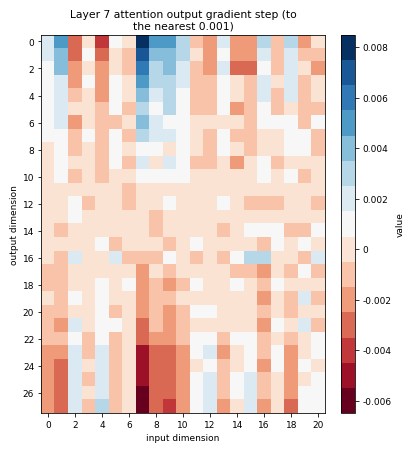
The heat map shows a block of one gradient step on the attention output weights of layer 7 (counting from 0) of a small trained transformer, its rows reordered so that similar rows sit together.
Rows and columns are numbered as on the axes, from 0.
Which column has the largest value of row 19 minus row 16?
19
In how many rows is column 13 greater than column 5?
7
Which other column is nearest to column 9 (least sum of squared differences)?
1
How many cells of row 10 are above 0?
7
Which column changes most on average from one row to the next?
16
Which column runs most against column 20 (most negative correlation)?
13
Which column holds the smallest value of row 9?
14
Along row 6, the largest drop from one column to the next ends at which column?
2
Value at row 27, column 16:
-0.002
